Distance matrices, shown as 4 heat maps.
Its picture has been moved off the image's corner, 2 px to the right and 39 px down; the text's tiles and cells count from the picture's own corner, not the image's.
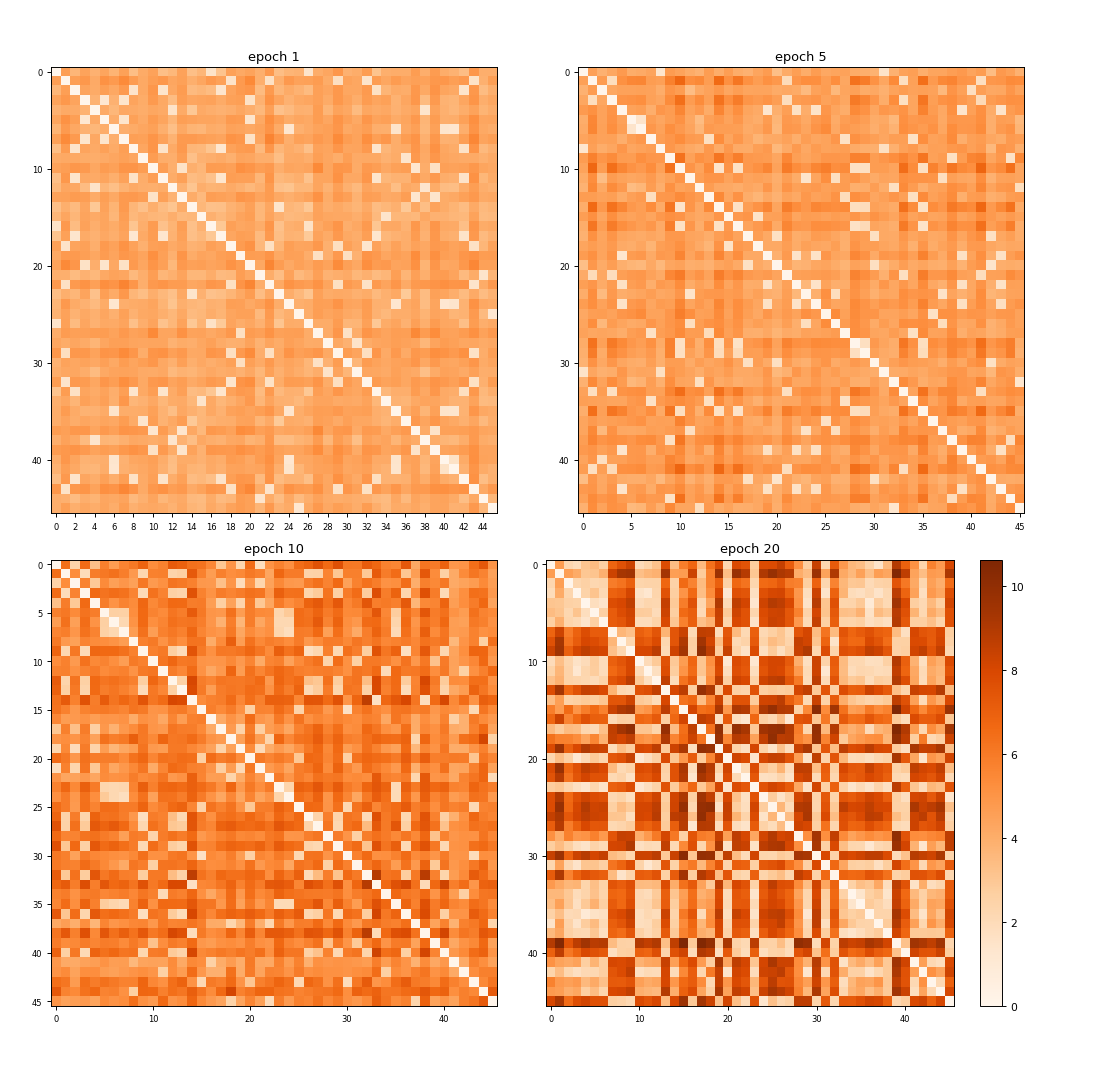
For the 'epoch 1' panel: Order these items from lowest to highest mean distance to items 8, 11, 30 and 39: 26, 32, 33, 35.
33, 26, 35, 32
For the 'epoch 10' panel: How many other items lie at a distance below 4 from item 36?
10
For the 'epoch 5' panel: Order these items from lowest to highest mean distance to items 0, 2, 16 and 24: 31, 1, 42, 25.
31, 42, 25, 1
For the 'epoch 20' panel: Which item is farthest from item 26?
17
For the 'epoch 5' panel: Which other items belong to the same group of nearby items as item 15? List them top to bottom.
18
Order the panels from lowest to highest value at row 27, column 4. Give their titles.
epoch 5, epoch 1, epoch 10, epoch 20
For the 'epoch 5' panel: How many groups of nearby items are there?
13
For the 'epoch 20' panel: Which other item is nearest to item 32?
8
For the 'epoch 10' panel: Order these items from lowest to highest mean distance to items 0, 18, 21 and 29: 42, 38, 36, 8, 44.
42, 36, 8, 38, 44
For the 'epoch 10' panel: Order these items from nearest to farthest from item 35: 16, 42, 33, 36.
42, 16, 36, 33
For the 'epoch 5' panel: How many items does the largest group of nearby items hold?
6
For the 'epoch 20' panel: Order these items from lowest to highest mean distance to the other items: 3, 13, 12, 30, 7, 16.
3, 12, 16, 7, 13, 30
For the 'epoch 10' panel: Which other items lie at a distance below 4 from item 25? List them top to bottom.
15, 20, 30, 43
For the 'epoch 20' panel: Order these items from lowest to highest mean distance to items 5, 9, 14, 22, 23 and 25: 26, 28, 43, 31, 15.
31, 26, 43, 28, 15
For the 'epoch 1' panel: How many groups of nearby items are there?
14
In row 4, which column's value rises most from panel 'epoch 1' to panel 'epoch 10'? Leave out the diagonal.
12
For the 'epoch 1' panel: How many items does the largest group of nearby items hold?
6
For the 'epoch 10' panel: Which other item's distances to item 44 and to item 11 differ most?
34
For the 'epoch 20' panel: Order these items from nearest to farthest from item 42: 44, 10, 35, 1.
10, 35, 1, 44
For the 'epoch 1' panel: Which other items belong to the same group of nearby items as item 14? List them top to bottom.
23
